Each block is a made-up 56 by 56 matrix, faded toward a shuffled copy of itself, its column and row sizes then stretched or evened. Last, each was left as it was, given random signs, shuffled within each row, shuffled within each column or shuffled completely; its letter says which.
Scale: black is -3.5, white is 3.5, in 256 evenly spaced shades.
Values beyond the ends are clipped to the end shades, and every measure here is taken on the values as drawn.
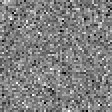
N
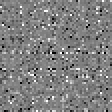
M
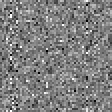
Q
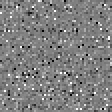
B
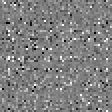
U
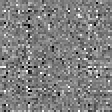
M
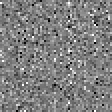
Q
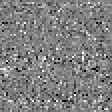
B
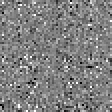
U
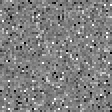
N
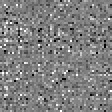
M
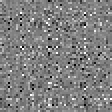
M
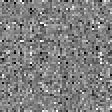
M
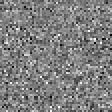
B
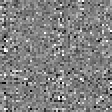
U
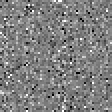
Q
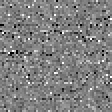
B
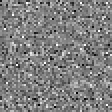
B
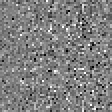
Q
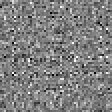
M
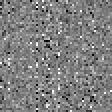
Q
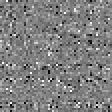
M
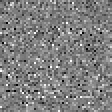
B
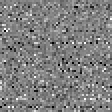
B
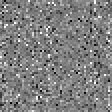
Q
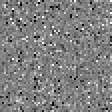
Q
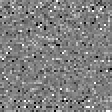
B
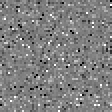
N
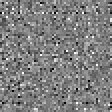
U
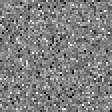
N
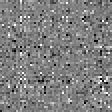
M
